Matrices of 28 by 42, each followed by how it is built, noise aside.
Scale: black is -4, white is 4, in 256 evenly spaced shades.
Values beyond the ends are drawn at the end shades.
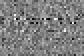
uneven rows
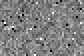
sparse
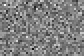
noise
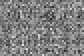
blocks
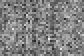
blocks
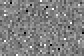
sparse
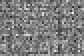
blocks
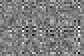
low rank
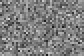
noise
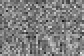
blocks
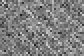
Toeplitz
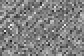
Hankel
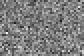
noise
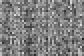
blocks
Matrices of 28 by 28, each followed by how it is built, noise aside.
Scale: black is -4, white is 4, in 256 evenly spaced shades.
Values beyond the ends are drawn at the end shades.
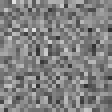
blocks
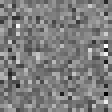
uneven columns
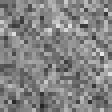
Toeplitz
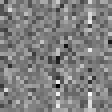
uneven columns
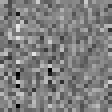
uneven columns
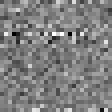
uneven rows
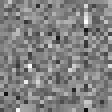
uneven columns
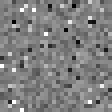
sparse
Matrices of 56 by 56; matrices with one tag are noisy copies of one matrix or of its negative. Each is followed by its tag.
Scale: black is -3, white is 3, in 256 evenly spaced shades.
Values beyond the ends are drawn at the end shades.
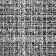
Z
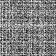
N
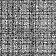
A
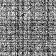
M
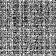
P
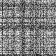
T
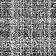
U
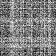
U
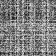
M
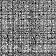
A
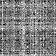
T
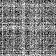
T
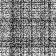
U
